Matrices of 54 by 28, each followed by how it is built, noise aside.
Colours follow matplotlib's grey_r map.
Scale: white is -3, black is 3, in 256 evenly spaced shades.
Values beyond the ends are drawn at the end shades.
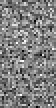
blocks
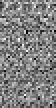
repeating columns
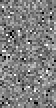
sparse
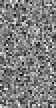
noise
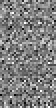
repeating columns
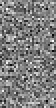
blocks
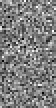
noise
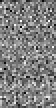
repeating columns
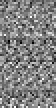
repeating columns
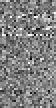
uneven rows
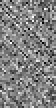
Toeplitz
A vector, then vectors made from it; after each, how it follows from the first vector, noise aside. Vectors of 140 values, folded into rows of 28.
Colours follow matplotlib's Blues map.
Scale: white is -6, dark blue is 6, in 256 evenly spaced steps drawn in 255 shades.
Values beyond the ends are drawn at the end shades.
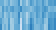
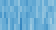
negated, shrunk.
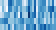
reversed, negated, scaled up.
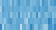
partly zeroed.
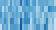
negated.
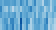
negated.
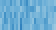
negated, shrunk.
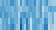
negated.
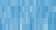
shrunk.
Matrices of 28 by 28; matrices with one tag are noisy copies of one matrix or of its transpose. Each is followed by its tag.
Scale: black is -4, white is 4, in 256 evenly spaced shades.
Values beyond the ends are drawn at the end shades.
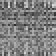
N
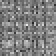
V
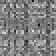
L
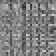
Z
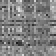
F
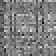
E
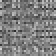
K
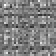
L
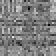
F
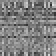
N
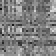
F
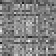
E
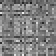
E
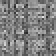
L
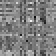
F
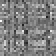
L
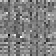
K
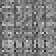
V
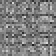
V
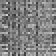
N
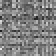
K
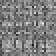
V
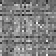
E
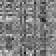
F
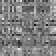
F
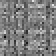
L
